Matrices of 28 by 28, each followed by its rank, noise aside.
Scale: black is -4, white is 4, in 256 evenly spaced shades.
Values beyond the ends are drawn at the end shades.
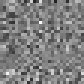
four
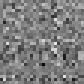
six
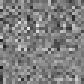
six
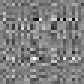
two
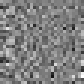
four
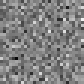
six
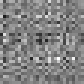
three
